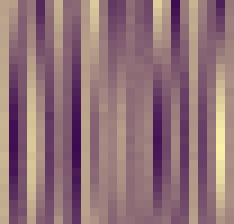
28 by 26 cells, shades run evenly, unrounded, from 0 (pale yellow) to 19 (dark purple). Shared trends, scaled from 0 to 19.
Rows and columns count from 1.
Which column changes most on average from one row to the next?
25
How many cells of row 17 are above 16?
3
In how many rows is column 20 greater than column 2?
8
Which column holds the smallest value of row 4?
11
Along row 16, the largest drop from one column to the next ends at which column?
10
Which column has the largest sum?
9
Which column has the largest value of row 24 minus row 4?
18
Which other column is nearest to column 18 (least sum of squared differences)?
2
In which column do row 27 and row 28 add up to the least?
1
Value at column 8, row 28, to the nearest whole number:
12
